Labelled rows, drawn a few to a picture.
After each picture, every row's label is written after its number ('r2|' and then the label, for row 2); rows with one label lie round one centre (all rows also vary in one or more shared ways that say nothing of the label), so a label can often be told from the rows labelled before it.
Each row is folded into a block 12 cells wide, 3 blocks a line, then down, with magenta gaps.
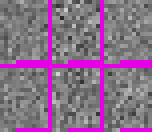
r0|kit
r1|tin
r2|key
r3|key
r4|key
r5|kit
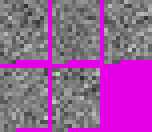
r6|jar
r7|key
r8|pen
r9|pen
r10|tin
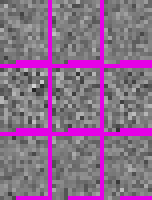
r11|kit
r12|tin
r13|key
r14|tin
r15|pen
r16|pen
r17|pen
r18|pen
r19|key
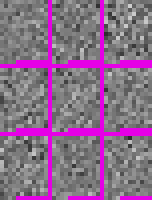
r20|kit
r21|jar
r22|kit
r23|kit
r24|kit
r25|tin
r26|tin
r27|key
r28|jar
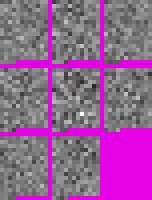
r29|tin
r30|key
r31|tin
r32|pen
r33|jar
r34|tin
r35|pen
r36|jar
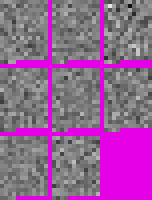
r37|tin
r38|pen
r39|key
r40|pen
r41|key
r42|tin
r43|tin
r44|pen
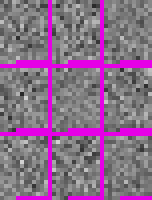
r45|key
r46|jar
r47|pen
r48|pen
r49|kit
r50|tin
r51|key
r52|tin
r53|kit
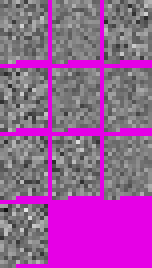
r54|key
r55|kit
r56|tin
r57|tin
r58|key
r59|jar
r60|pen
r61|kit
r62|key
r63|jar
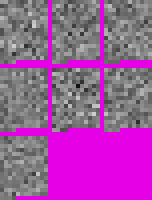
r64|jar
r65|jar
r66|kit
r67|kit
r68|pen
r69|pen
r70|kit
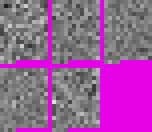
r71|kit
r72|pen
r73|key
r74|key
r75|tin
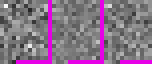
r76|kit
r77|jar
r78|key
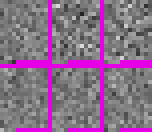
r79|pen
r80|key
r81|key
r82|jar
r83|pen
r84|pen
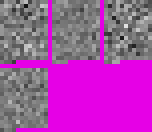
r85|jar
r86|tin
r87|tin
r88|pen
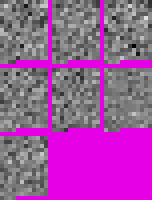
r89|tin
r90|kit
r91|kit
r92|pen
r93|tin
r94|jar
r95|kit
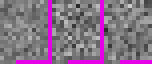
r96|kit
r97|pen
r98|pen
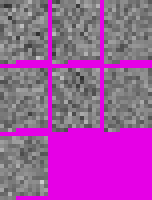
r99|tin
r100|kit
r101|jar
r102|kit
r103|pen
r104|kit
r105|tin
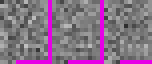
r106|key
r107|kit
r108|pen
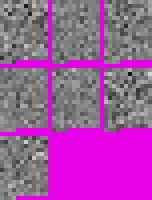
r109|key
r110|kit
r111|key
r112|key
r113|pen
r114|pen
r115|jar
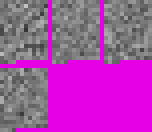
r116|pen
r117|pen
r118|key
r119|kit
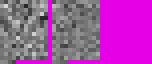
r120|kit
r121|key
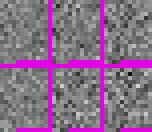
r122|pen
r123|pen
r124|jar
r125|pen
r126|jar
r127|jar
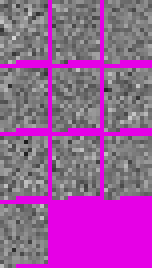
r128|kit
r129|pen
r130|tin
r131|jar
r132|pen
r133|jar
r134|key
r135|kit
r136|tin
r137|key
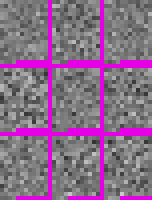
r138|jar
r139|key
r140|jar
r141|pen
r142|tin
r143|pen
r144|jar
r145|key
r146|key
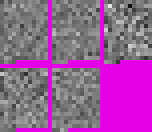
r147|pen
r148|tin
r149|kit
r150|pen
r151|tin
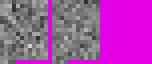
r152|jar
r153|tin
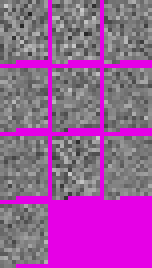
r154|jar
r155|key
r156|key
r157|jar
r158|kit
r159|key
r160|pen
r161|pen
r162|key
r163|pen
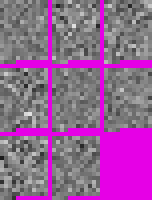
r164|pen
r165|kit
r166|key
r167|pen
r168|tin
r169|kit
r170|kit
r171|tin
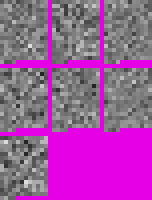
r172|jar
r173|kit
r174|jar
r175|key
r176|key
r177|jar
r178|kit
